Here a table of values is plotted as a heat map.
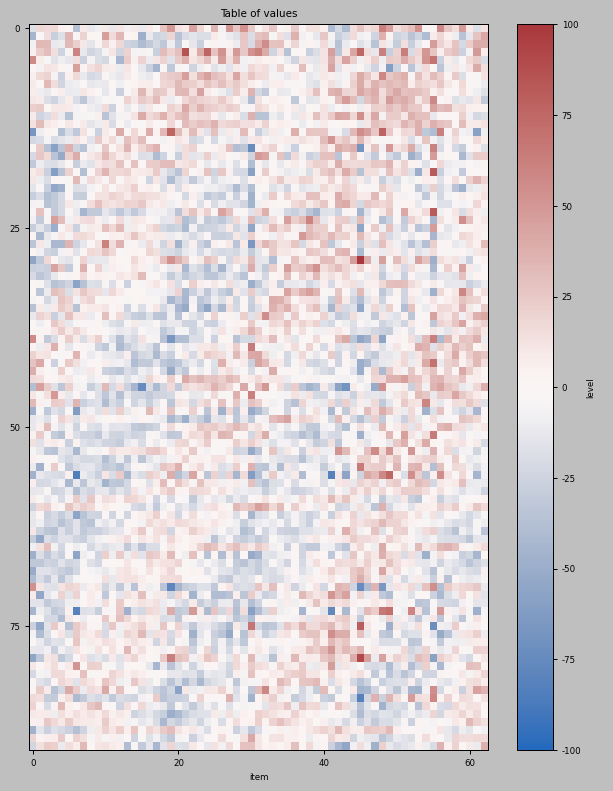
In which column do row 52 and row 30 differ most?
39
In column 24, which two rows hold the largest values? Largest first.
3, 6
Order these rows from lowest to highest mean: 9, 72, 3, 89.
72, 89, 9, 3
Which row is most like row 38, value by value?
89
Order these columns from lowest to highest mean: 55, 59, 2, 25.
2, 25, 59, 55
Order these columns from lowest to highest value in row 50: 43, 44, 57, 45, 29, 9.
43, 9, 44, 45, 29, 57
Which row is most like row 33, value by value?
24
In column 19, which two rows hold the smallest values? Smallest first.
70, 39
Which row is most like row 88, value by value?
17
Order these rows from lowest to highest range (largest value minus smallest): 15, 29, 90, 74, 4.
74, 90, 4, 15, 29
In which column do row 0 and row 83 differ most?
53
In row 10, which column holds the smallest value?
11
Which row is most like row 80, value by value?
5
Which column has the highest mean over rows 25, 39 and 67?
55
